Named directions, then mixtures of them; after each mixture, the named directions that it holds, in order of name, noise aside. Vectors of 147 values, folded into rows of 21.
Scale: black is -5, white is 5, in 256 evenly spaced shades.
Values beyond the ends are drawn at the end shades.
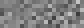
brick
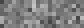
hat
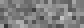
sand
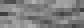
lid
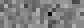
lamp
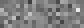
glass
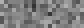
hat, lamp.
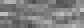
lid.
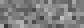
sand.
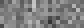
glass, hat.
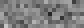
lamp, sand.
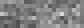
brick, lid.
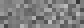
brick, sand.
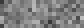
hat.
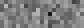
lamp.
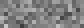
glass, sand.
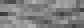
lid.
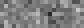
glass, lamp.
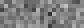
lamp, sand.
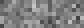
hat.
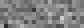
sand.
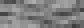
lid.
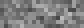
hat, sand.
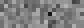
lamp.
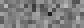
hat, lamp.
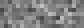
hat, sand.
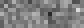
glass, lamp.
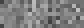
glass, hat.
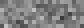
sand.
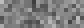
hat.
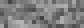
lid, sand.
